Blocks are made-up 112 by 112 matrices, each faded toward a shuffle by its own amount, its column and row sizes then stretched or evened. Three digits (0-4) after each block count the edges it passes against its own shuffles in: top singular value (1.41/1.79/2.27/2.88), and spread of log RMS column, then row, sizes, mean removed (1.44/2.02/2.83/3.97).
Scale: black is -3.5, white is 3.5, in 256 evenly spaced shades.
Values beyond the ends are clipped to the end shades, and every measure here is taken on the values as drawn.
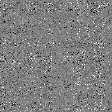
0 2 2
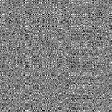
4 1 2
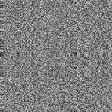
3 1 0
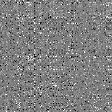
3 2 2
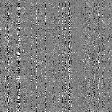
3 4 1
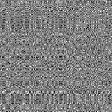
4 0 3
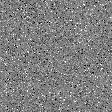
0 0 0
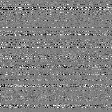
2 1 4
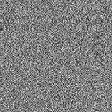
3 1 0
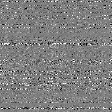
1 1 4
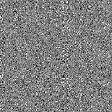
2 2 0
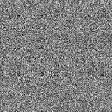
3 0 1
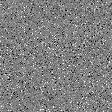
1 0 0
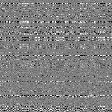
4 1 4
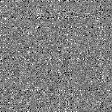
0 2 3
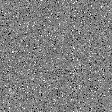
0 1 0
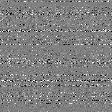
2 1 4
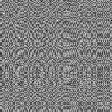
4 1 2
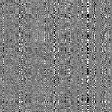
4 4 2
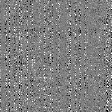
1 4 1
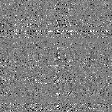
2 2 3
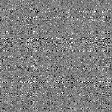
3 2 3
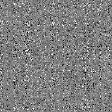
0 3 2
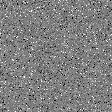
0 0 0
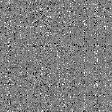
0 3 2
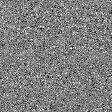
0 0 1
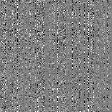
1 4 2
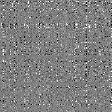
3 3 3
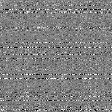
3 1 4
